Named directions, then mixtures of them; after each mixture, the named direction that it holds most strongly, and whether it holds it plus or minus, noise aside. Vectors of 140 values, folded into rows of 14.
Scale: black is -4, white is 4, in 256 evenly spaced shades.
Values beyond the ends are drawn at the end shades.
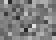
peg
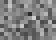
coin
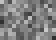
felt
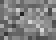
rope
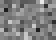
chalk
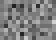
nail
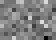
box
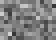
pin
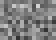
nail, minus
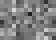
felt, plus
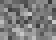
felt, minus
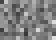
chalk, minus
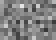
nail, minus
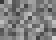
felt, minus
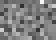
chalk, plus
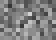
coin, minus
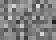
nail, minus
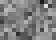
felt, plus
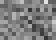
box, plus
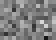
box, plus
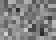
peg, minus
